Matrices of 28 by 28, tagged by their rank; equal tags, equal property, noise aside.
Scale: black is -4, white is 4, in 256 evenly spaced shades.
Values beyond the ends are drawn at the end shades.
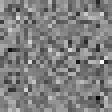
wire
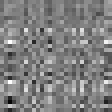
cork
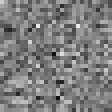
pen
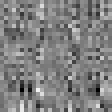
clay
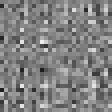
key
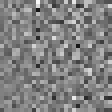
wire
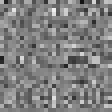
key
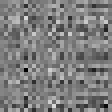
clay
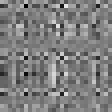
cork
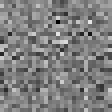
wire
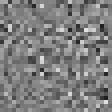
key
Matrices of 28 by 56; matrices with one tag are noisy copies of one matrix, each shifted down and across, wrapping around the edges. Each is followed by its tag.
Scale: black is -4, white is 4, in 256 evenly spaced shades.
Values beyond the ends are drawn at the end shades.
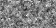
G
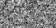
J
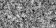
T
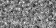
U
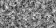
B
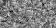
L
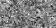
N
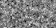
U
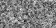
T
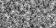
B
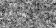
N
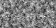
B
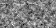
G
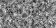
B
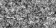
G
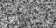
J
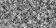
B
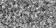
U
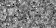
J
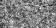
L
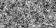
G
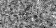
L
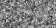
U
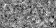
T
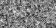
T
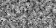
B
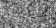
L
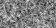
T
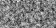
B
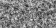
U
